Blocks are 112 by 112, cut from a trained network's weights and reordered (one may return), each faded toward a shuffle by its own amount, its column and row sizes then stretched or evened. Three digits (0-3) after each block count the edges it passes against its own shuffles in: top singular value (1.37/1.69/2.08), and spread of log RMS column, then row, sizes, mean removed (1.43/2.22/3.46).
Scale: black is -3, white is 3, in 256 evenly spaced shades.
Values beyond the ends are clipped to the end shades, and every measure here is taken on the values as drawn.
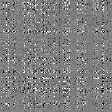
1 3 3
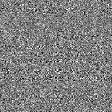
2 0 2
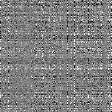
3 3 2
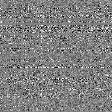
0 1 3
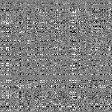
3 2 3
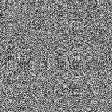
3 0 0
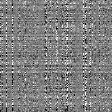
3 3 0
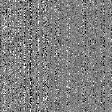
1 3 0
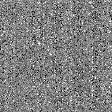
0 1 1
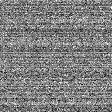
3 0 0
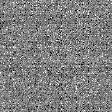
1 2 0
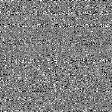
1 1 3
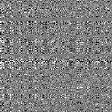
3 2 3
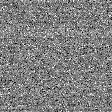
0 0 0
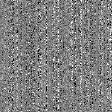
1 3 0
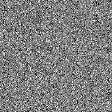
0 2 0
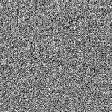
2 0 0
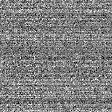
3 1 1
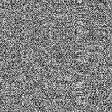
3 1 0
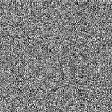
2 1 1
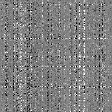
3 3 2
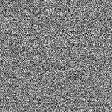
2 0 1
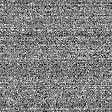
2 0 1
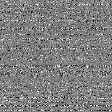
0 0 3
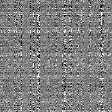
3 3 1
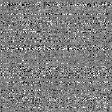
1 2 3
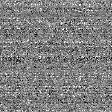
2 1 2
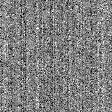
2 1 0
